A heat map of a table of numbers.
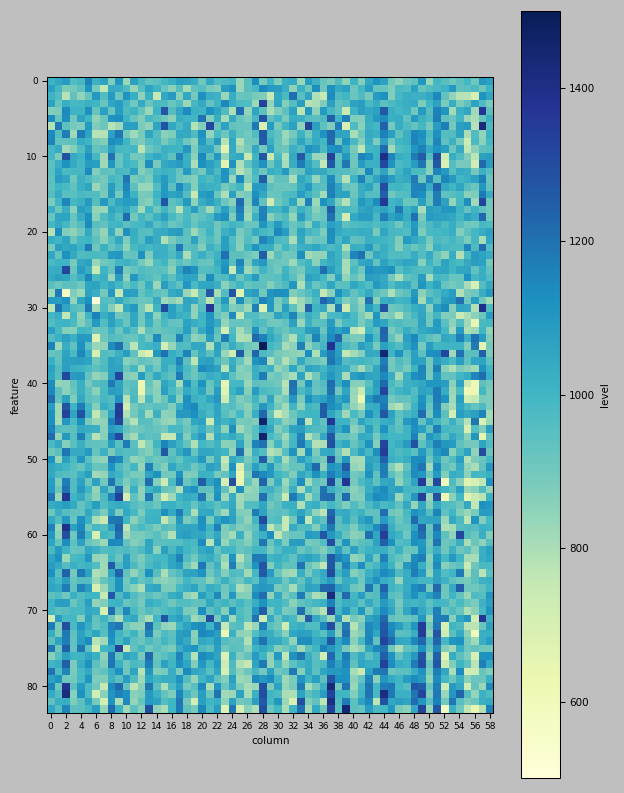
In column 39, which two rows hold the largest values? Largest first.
83, 53
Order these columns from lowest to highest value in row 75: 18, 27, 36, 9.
27, 18, 36, 9
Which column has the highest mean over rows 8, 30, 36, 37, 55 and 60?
44
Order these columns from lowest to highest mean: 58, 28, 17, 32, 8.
32, 58, 17, 8, 28
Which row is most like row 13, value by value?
18
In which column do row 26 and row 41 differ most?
55
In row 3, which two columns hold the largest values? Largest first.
28, 23
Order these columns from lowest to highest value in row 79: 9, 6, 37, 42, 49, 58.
6, 9, 58, 49, 42, 37
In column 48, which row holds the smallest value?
56
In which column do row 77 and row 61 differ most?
57
